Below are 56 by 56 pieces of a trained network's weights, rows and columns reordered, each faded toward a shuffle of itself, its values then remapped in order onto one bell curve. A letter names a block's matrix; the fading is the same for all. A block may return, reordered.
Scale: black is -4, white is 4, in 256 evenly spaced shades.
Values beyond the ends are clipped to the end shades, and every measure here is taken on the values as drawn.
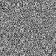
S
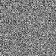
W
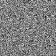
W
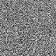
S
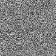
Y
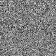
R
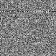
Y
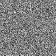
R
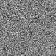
W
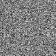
R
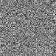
Y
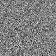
W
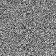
W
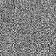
Y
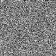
R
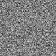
W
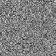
S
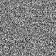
W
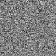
S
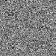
W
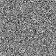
R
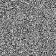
S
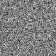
W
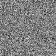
R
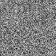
S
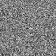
R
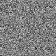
W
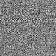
W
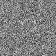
W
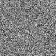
Y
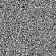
W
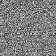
Y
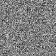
R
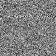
R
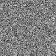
S
